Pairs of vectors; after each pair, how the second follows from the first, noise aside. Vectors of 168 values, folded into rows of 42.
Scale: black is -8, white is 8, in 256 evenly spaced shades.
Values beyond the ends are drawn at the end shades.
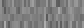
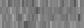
reversed, partly zeroed.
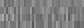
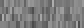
sign-scrambled.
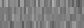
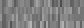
reversed.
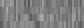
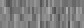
wrapped around, negated.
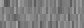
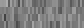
sign-scrambled.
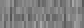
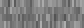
sign-scrambled.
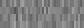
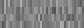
reversed.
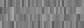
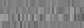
reversed, partly zeroed.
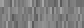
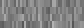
reversed.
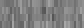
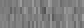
partly zeroed.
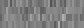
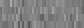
reversed, partly zeroed.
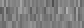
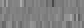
partly zeroed.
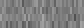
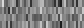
reversed, scaled up.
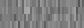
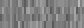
sign-scrambled.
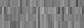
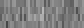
reversed.
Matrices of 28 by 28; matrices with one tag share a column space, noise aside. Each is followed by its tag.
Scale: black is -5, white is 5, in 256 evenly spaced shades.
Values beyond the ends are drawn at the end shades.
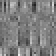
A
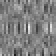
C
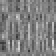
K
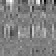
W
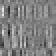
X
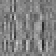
K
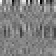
W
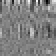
W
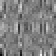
C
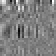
W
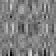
C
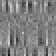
A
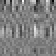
W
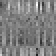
A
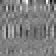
W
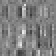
X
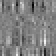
A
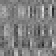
X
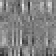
A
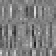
X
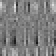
A
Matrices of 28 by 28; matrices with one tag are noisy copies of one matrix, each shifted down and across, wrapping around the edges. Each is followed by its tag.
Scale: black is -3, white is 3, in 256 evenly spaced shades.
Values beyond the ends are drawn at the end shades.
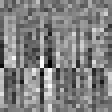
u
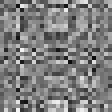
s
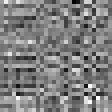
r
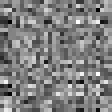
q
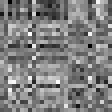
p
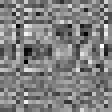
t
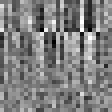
u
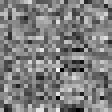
q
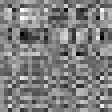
t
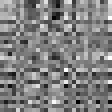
r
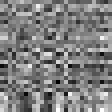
r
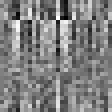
u
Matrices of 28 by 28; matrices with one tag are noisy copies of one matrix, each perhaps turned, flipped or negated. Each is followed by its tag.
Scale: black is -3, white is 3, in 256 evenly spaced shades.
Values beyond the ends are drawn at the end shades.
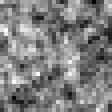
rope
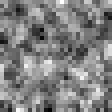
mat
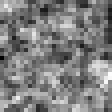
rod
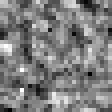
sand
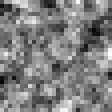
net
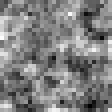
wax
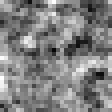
wax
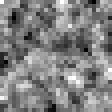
mat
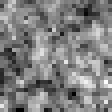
rope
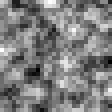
mat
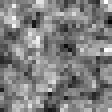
mat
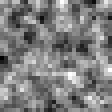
mat
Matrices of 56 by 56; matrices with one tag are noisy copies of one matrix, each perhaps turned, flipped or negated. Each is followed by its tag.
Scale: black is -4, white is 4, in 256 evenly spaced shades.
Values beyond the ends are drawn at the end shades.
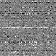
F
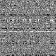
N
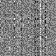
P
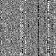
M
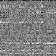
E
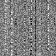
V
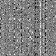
P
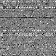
M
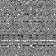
P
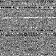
M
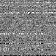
E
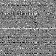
F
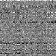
E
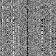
F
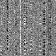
V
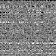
E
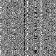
N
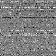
M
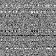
V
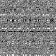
N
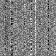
V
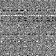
P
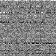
E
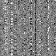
V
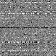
F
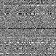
F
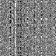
P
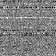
M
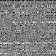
E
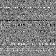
V
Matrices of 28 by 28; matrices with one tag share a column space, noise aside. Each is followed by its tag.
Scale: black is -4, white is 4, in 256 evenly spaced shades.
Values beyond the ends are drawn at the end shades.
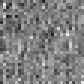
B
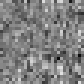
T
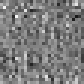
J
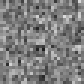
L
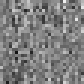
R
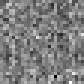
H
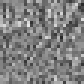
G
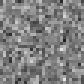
L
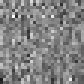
J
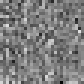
H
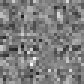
L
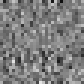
T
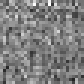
J
